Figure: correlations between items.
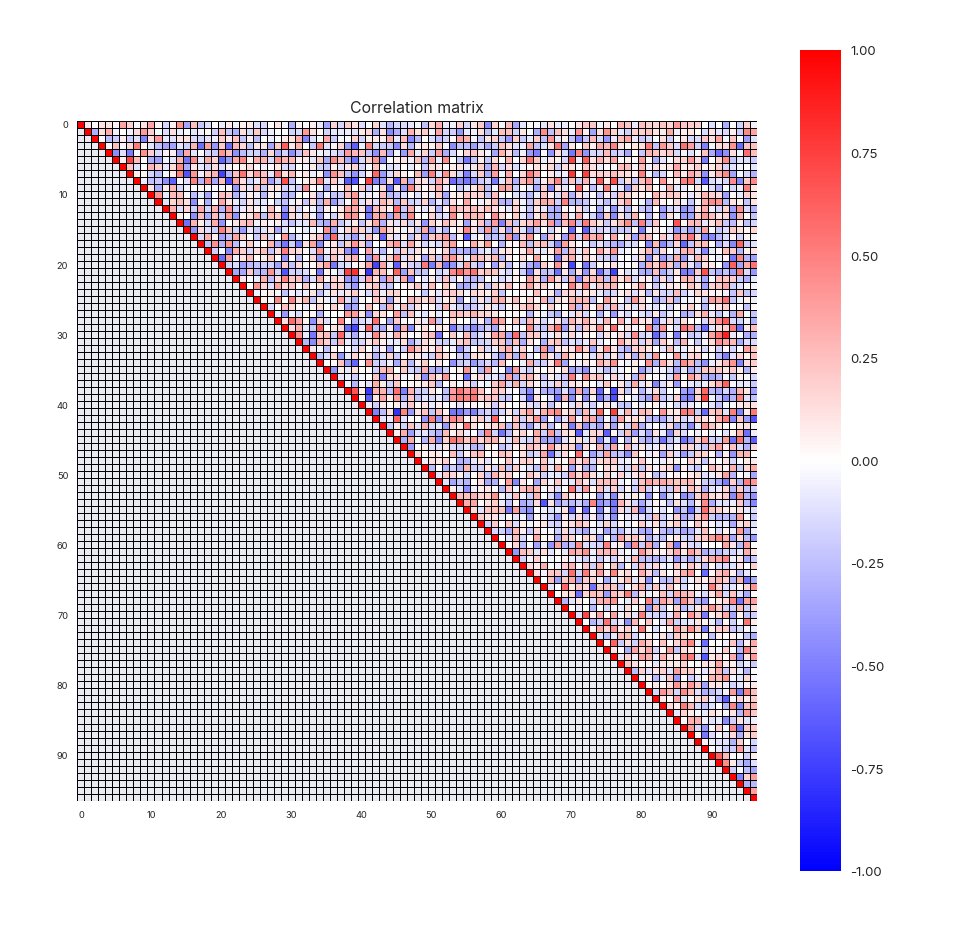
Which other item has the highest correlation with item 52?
70
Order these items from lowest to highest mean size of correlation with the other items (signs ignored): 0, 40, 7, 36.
40, 0, 36, 7
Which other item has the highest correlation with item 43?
55
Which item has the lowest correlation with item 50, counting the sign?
20
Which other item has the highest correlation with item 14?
85
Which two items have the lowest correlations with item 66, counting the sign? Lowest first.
54, 73
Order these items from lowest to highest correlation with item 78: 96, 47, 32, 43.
47, 32, 43, 96
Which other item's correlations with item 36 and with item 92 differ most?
30
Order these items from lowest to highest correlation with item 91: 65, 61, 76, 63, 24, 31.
61, 63, 24, 76, 65, 31
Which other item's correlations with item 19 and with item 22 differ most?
29
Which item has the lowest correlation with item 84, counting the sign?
44
